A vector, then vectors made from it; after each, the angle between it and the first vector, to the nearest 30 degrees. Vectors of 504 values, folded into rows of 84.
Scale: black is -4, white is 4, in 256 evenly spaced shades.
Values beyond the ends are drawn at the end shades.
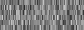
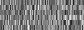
90 degrees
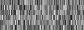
30 degrees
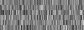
60 degrees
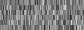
30 degrees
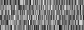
60 degrees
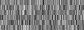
150 degrees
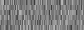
90 degrees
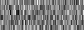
150 degrees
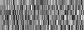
90 degrees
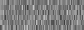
90 degrees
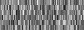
150 degrees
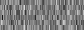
150 degrees
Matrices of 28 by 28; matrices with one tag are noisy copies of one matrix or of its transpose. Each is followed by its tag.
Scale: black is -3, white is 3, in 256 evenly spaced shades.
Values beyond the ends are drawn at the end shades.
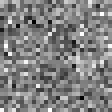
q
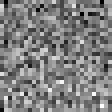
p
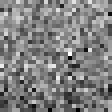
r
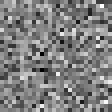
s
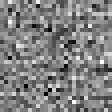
q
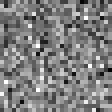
p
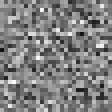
s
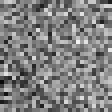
p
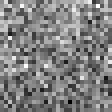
r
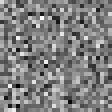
q
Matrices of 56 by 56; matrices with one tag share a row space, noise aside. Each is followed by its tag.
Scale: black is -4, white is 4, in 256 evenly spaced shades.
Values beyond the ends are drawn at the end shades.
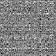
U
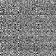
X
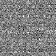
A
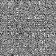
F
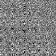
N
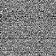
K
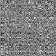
U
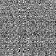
A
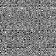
K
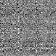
X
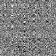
N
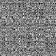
A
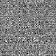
A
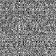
A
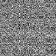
A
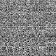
A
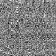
F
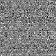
U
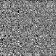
X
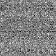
U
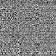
X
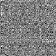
U
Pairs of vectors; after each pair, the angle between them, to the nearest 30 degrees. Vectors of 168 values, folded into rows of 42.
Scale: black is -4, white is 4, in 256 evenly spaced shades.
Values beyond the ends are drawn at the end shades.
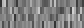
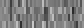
120 degrees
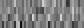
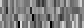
120 degrees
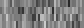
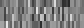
60 degrees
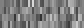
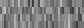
150 degrees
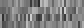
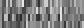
60 degrees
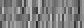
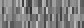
150 degrees
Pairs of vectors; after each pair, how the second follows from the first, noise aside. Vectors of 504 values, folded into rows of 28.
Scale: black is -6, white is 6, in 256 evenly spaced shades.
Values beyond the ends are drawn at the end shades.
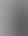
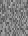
shuffled.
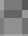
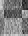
scaled up.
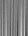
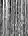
reversed, scaled up.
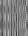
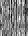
reversed, scaled up.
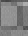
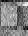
scaled up.
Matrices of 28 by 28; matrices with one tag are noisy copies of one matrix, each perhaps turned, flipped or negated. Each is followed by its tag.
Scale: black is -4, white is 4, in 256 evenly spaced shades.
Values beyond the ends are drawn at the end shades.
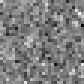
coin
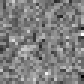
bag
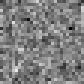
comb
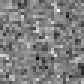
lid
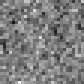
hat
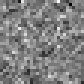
coin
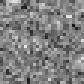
lid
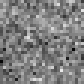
hat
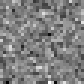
bag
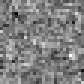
comb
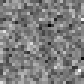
coin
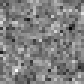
comb
